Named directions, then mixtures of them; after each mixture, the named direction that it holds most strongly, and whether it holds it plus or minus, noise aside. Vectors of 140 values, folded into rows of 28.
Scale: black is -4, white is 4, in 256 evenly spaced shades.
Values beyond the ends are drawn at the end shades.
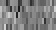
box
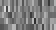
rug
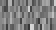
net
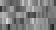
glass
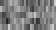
glass, minus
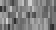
glass, plus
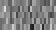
net, minus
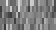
box, minus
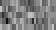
glass, minus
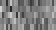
box, plus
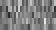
box, minus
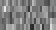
net, minus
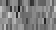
box, plus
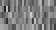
rug, minus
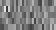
rug, plus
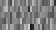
net, minus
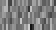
net, minus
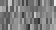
net, plus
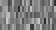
net, minus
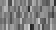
net, minus
